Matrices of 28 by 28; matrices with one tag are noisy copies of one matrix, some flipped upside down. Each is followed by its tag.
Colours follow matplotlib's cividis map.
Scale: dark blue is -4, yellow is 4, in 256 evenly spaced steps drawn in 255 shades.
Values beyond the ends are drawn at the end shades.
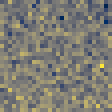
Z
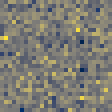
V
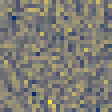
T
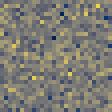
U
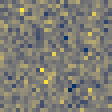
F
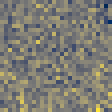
Z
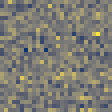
V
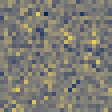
F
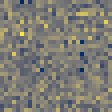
V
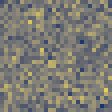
V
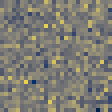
T
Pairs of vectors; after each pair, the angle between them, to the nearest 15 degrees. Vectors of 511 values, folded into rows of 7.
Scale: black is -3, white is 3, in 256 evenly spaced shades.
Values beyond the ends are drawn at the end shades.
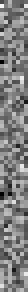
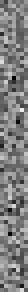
105 degrees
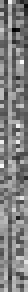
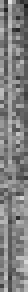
30 degrees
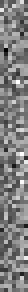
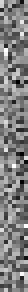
165 degrees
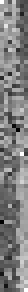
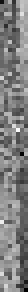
165 degrees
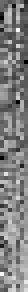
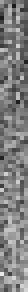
30 degrees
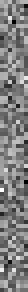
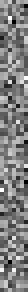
15 degrees
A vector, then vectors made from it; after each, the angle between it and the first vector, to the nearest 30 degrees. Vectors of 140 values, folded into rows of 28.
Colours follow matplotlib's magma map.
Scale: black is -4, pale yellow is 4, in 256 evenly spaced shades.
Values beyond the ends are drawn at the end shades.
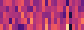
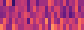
60 degrees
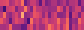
60 degrees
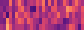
90 degrees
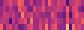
30 degrees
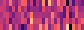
30 degrees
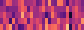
30 degrees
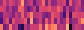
30 degrees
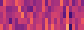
30 degrees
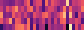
150 degrees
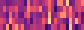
120 degrees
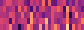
30 degrees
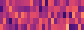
60 degrees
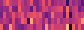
30 degrees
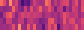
90 degrees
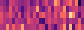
120 degrees
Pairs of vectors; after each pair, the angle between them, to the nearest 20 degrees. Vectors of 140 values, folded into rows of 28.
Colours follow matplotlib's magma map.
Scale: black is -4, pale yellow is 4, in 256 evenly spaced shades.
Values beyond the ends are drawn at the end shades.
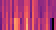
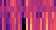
80 degrees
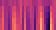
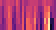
160 degrees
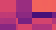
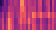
120 degrees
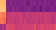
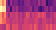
20 degrees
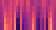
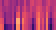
160 degrees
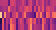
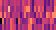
40 degrees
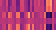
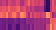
120 degrees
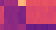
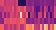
140 degrees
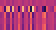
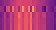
60 degrees
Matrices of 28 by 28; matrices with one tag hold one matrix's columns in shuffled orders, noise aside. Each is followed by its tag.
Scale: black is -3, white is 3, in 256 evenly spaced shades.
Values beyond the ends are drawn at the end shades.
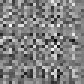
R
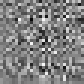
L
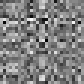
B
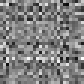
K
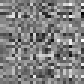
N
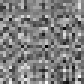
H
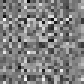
B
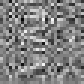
L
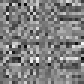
K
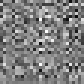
L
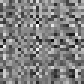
R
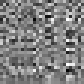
L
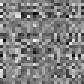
N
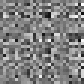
N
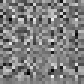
L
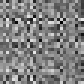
B
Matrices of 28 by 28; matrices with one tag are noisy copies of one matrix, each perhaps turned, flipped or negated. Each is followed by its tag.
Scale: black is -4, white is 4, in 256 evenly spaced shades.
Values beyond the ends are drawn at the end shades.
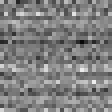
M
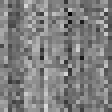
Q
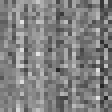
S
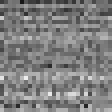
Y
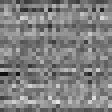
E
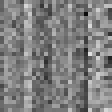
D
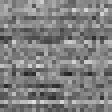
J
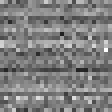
M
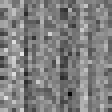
D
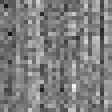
J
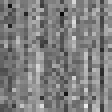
J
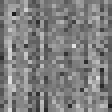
E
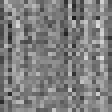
E
